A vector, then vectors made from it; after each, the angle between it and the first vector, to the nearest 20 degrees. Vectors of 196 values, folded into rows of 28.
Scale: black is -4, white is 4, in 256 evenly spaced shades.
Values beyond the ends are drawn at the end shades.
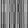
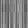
160 degrees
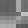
100 degrees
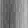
80 degrees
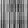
20 degrees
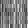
140 degrees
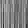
60 degrees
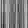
20 degrees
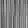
60 degrees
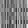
100 degrees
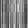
160 degrees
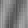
100 degrees
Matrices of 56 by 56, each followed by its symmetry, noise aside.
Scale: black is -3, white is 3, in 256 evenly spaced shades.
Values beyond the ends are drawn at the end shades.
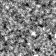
symmetric.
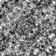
symmetric.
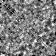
symmetric.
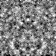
mirrored left to right.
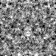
mirrored left to right.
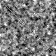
symmetric.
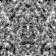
mirrored left to right.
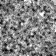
symmetric across the other diagonal.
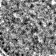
symmetric across the other diagonal.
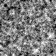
symmetric.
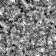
symmetric.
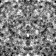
mirrored left to right.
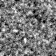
symmetric across the other diagonal.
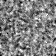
no symmetry.
